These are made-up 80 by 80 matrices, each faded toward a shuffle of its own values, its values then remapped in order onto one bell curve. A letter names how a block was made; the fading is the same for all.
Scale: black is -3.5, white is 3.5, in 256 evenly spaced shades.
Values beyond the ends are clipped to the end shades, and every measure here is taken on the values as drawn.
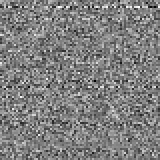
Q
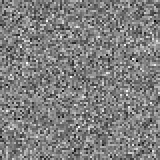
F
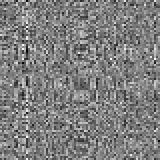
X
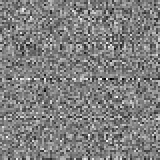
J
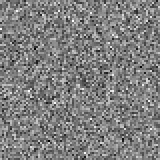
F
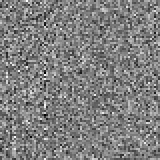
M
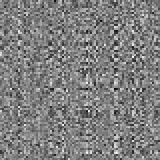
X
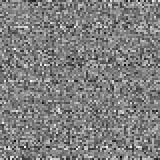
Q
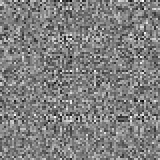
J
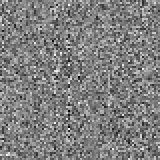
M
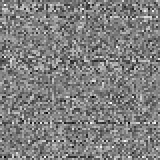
Q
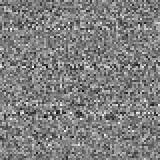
Q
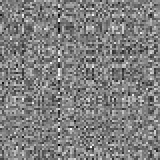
X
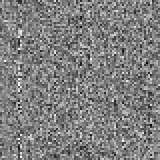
M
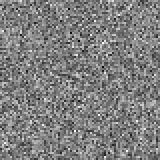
F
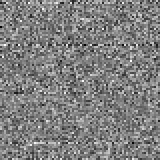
Q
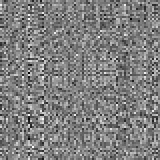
X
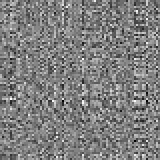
X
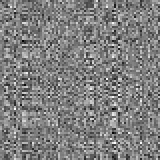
X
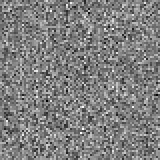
M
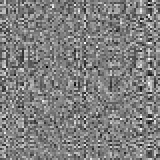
X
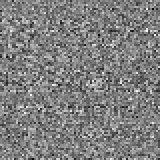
Q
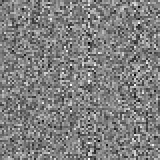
M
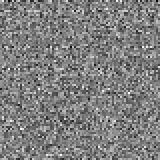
Q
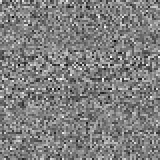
Q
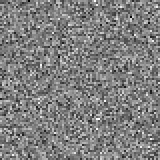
F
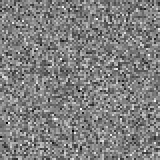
F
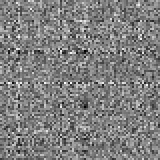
J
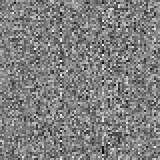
M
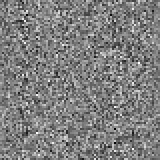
M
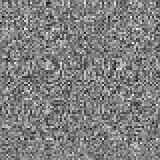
J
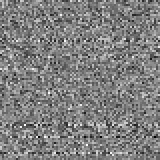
Q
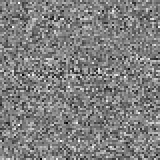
Q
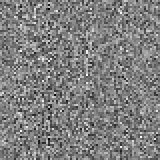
M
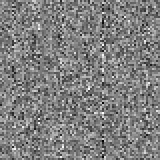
M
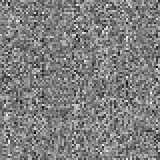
M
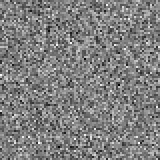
F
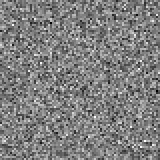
F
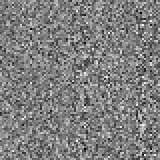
M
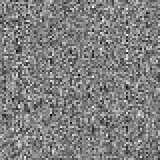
M
